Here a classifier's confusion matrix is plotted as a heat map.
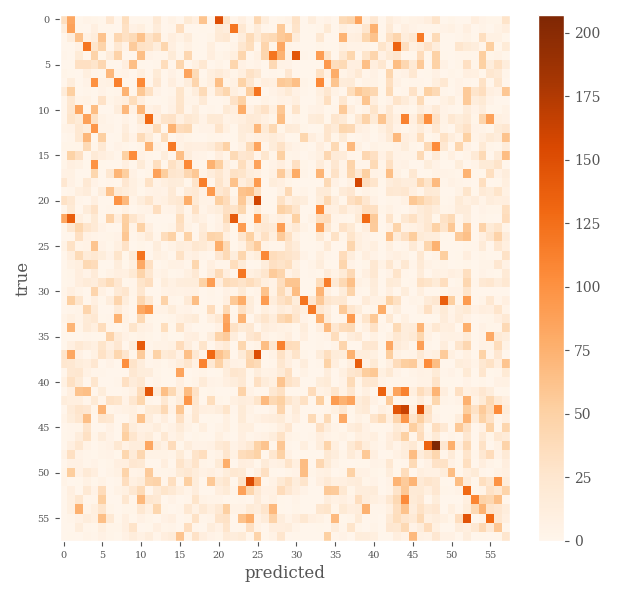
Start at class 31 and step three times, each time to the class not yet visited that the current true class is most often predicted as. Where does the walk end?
33
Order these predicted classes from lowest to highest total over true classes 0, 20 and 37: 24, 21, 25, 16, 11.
11, 24, 21, 16, 25
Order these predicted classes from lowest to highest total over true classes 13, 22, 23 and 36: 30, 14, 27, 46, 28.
14, 27, 30, 46, 28
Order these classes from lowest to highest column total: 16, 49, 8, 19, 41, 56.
41, 49, 19, 56, 16, 8
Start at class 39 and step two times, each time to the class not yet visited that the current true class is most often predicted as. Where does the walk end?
9
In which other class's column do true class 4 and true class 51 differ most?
24
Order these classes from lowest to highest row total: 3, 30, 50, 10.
30, 50, 10, 3
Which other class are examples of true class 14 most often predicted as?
48
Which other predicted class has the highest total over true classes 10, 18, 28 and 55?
23
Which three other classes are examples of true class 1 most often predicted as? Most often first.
22, 40, 28
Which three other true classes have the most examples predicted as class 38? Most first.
18, 0, 8
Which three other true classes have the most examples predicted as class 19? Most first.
37, 29, 16
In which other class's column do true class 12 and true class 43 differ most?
44
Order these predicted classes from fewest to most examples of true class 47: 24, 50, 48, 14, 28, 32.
32, 24, 14, 28, 50, 48
